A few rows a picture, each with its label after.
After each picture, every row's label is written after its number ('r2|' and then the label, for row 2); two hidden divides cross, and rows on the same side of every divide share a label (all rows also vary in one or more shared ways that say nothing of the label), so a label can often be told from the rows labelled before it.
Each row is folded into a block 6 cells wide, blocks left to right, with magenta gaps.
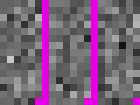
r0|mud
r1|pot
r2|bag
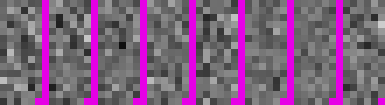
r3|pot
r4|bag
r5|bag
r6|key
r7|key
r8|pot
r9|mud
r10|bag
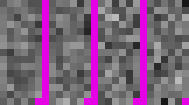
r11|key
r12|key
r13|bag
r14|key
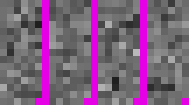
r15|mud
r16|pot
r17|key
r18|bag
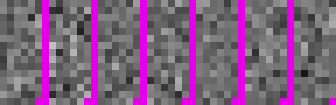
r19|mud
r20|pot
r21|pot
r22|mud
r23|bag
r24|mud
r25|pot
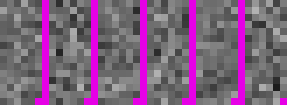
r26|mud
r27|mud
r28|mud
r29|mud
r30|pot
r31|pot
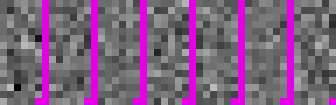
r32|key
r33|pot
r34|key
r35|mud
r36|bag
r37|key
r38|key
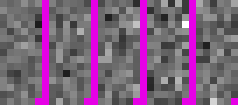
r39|key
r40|key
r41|pot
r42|bag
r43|mud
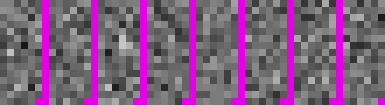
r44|bag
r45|mud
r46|key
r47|mud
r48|pot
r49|mud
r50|mud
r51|bag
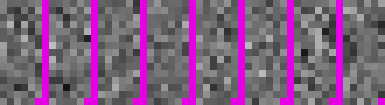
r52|bag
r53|pot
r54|mud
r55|bag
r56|mud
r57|bag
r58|mud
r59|mud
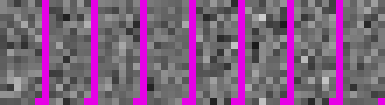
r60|bag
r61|pot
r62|key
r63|bag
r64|key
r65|mud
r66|mud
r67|mud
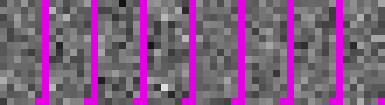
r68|key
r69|mud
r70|bag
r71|mud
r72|mud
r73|key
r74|mud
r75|mud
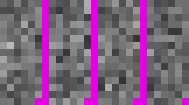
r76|pot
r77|pot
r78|pot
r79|bag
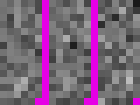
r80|mud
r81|bag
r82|mud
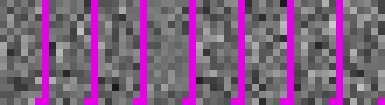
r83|pot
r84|key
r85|bag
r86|mud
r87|bag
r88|pot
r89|bag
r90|key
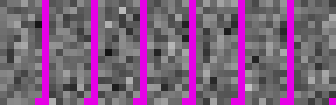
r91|key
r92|bag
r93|mud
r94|key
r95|mud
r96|key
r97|mud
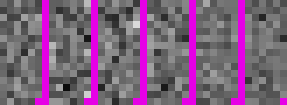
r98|key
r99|pot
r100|pot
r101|key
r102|bag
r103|key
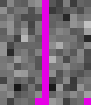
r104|bag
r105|pot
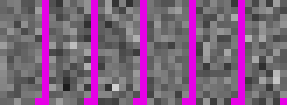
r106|pot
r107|key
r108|bag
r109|bag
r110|key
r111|mud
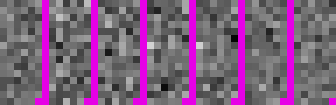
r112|bag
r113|bag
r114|mud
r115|pot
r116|pot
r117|pot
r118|key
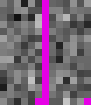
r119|bag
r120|mud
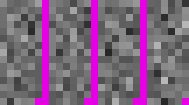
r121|bag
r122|mud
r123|mud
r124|pot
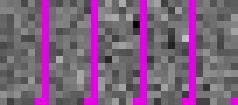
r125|mud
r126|mud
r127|key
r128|bag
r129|bag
